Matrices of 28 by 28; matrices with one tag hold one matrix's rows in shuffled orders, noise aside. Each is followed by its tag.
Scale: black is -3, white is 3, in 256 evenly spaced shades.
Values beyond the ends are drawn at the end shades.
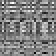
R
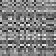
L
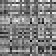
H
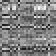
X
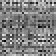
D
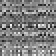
D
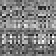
D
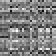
H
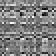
R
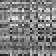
H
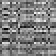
X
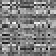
X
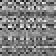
L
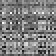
D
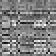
X
